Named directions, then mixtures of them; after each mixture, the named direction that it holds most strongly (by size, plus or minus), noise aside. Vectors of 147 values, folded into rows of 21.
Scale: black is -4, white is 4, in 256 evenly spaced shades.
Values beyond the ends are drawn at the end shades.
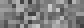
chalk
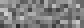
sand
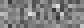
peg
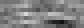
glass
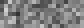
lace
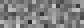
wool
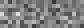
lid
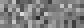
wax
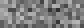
sand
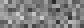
lid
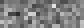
lace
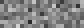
wool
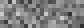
lid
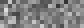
lace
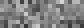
chalk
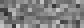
sand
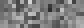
chalk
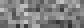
glass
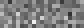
lid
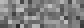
chalk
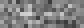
wax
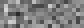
lace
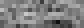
glass
